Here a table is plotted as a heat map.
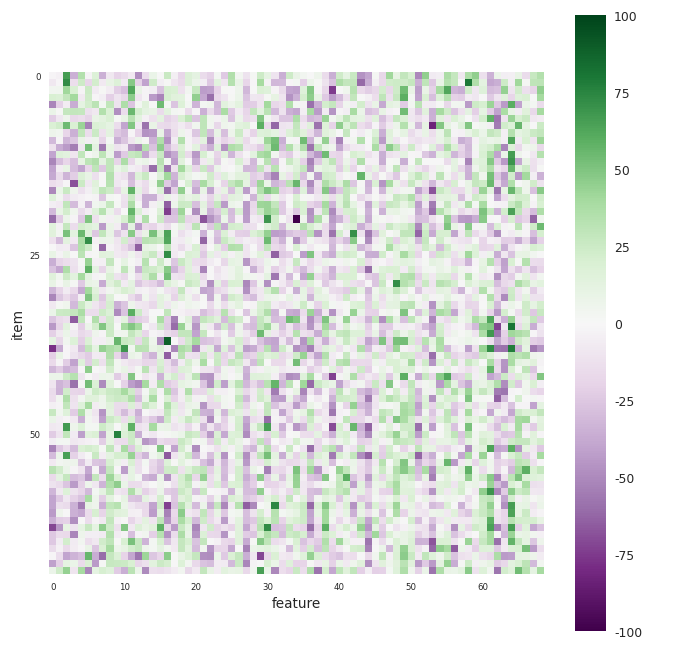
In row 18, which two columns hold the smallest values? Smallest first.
16, 53
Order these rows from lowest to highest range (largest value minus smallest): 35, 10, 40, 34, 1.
40, 10, 34, 1, 35
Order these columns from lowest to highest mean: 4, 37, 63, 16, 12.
63, 37, 12, 16, 4
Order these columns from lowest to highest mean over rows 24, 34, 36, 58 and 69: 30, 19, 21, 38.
19, 30, 21, 38
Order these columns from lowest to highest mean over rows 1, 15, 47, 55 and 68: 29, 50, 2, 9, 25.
9, 25, 29, 2, 50
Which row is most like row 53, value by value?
18
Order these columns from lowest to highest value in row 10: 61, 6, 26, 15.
6, 61, 26, 15
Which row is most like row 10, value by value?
43
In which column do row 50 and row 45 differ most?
31
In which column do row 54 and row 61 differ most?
64
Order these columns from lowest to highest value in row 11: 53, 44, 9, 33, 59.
9, 53, 33, 44, 59
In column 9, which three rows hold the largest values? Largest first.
50, 37, 57
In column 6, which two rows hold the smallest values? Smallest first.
68, 67
